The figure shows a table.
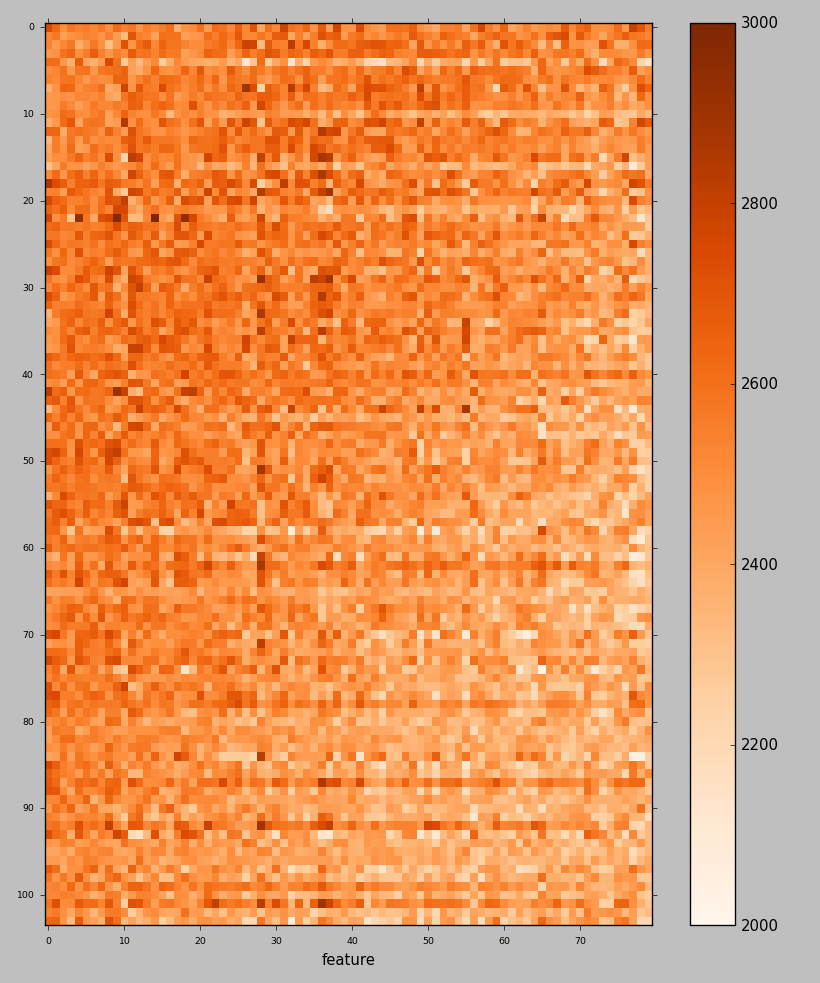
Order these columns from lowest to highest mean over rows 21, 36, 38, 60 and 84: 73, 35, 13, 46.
73, 46, 35, 13
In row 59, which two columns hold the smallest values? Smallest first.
78, 77
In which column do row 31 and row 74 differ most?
65
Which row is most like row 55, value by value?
56
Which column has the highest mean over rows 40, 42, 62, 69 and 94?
18
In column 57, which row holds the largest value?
0
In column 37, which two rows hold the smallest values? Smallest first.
93, 21
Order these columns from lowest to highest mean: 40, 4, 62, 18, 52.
62, 52, 40, 18, 4
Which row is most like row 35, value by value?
24
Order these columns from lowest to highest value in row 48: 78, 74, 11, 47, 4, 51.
78, 74, 51, 47, 11, 4
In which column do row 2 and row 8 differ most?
28
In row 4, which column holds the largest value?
8
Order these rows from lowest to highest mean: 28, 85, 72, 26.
85, 72, 26, 28
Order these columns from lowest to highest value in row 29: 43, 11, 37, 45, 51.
45, 43, 51, 11, 37
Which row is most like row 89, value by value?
83
